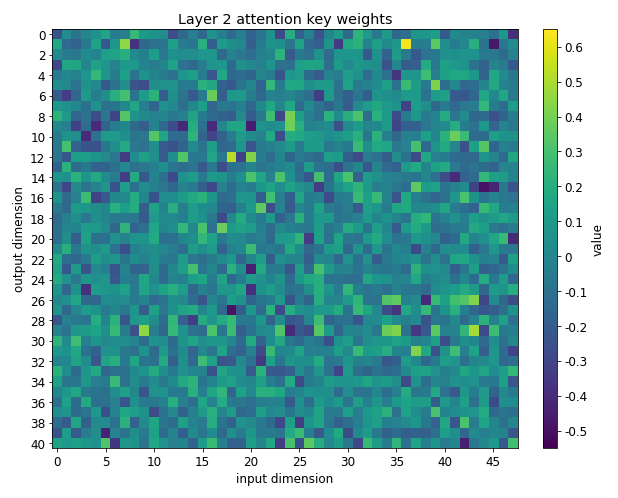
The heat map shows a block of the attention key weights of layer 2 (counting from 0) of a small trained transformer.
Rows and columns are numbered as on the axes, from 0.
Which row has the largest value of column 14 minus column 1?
23
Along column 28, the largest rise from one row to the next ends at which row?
8
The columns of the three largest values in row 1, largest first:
36, 7, 39
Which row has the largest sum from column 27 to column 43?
26
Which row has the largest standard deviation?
29
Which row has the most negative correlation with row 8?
28
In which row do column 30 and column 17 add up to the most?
19
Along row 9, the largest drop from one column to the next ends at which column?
20
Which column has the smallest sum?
47
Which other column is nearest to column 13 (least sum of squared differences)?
2
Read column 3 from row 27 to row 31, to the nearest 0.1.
0.1 -0.1 0.1 0 -0.1
